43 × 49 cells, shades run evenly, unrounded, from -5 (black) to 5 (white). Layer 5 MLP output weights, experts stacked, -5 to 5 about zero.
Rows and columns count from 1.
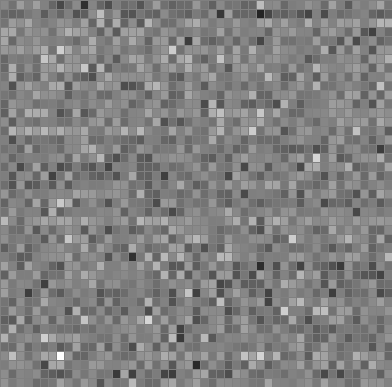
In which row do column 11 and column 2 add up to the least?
1
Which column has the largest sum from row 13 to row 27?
42
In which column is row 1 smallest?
11
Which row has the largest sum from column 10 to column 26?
25
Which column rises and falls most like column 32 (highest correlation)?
45
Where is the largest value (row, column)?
40, 8
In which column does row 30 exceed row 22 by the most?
20
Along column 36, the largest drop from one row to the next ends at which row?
36
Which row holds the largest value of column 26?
38
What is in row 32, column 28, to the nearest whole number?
-2
